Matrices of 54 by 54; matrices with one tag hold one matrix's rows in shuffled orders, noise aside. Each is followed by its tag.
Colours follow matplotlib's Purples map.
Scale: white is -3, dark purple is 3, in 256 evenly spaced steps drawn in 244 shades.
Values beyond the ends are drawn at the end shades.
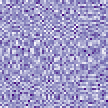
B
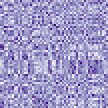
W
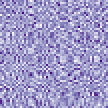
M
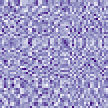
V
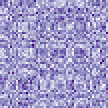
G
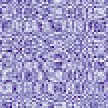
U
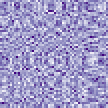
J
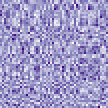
B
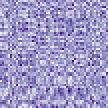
G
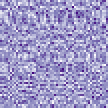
G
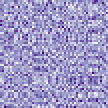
W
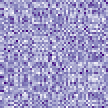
W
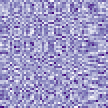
J
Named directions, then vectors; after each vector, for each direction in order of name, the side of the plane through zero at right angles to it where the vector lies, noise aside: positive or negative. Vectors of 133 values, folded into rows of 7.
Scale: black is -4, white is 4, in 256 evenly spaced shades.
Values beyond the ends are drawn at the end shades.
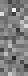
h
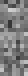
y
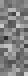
positive, positive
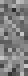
negative, negative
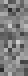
positive, negative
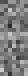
negative, positive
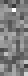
positive, positive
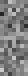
negative, positive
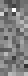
positive, positive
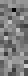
negative, negative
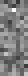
positive, positive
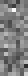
positive, positive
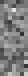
positive, positive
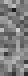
negative, negative
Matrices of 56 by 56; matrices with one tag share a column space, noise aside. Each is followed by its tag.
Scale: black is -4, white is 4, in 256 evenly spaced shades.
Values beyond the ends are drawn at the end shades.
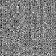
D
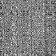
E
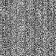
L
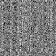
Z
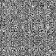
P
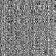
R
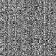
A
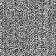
L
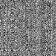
P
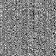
L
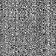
L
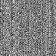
E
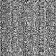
Z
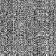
E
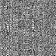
P
